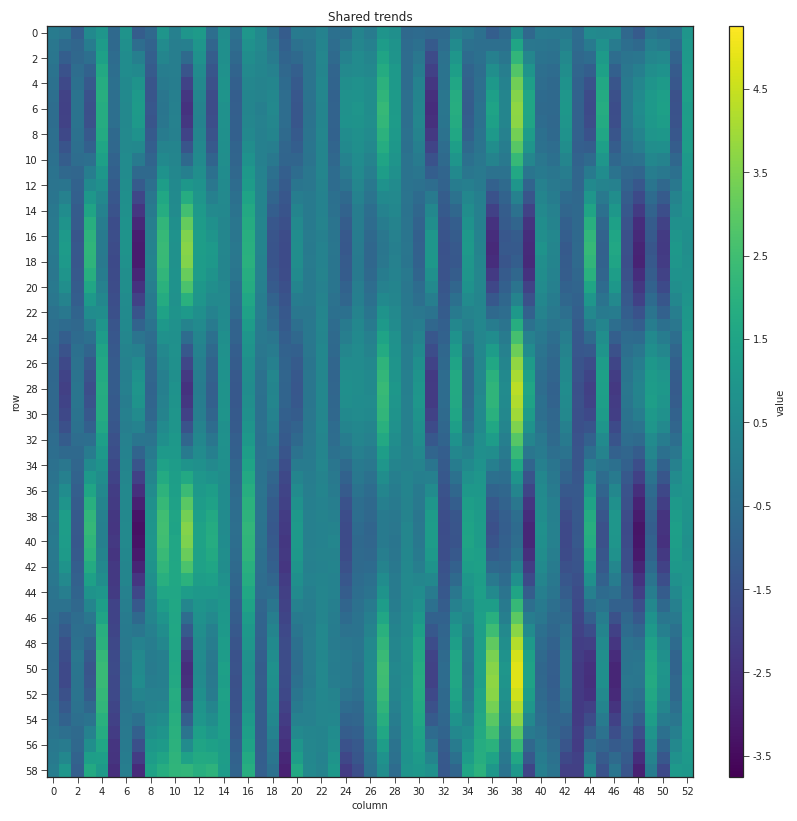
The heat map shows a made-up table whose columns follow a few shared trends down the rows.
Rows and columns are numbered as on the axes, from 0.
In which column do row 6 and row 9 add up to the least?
31
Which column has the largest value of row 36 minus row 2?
11
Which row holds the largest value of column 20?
58
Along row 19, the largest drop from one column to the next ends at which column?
7
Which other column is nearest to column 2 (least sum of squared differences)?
47
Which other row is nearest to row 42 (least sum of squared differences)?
37
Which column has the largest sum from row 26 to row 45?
38
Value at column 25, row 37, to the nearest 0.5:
-0.5
